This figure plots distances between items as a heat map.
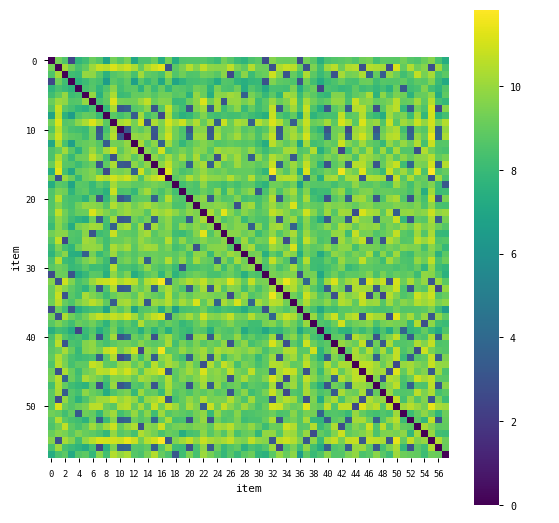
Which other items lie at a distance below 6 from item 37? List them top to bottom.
1, 17, 32, 45, 49, 55
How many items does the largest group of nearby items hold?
12
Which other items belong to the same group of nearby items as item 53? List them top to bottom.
13, 42
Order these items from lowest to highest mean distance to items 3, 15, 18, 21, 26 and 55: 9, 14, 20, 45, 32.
20, 45, 32, 14, 9
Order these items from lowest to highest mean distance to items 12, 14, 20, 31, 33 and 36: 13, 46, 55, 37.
13, 46, 37, 55
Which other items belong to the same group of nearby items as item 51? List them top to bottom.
4, 39
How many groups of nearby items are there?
15
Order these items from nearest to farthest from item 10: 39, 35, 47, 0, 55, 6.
47, 39, 0, 6, 35, 55
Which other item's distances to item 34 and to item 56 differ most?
33
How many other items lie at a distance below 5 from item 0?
3
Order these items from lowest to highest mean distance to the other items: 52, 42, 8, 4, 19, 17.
52, 4, 8, 19, 17, 42
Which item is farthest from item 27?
35
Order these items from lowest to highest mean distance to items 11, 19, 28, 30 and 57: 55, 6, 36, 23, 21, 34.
23, 36, 6, 21, 34, 55
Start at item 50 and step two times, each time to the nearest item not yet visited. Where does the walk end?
22
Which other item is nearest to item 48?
34
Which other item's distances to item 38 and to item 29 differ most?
54
